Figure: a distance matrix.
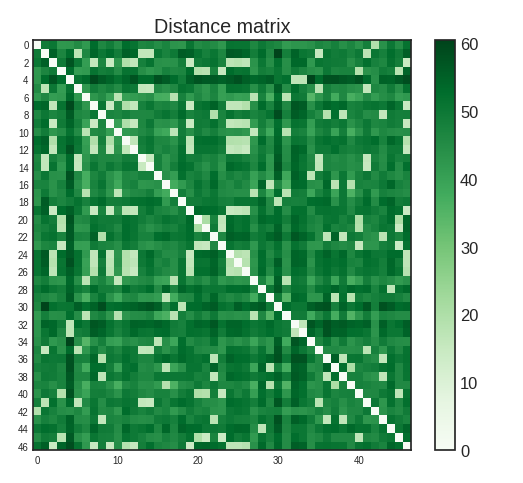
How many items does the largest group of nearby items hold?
10
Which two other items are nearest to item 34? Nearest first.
15, 6
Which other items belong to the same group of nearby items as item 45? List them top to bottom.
3, 20, 21, 23, 40
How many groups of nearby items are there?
11
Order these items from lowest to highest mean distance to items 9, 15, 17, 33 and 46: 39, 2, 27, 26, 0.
2, 26, 27, 39, 0
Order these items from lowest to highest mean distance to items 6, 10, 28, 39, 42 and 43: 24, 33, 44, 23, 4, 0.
0, 44, 23, 24, 33, 4
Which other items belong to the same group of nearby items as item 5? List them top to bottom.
1, 13, 14, 35, 41
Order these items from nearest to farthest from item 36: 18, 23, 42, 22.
22, 42, 23, 18
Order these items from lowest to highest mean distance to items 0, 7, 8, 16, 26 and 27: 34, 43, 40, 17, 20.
17, 43, 34, 40, 20
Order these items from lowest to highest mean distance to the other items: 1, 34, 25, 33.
25, 34, 1, 33
